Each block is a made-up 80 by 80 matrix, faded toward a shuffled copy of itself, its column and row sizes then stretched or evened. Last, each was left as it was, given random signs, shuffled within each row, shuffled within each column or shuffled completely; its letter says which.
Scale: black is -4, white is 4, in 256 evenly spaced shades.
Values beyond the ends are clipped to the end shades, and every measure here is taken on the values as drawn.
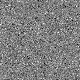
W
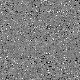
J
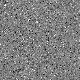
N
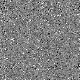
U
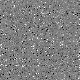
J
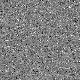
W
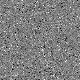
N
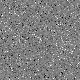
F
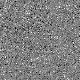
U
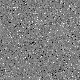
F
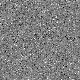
F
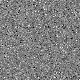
W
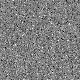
F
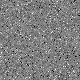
F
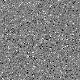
U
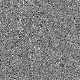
N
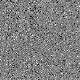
J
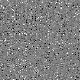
J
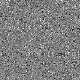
J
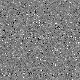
W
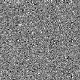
J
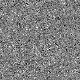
U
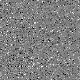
J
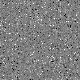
N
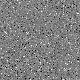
F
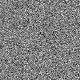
N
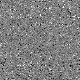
J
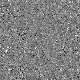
U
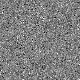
N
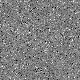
F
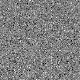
U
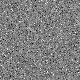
F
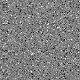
J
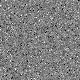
F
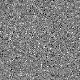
J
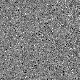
N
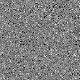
J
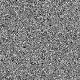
W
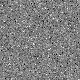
F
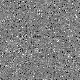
J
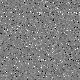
W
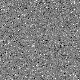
W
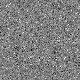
W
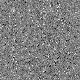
N
